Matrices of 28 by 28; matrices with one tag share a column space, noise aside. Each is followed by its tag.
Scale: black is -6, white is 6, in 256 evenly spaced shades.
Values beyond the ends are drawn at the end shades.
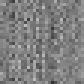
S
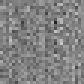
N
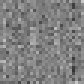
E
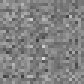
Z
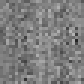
E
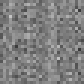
Z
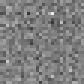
N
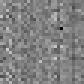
Z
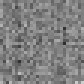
E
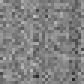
Z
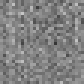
N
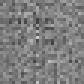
N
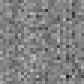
Z
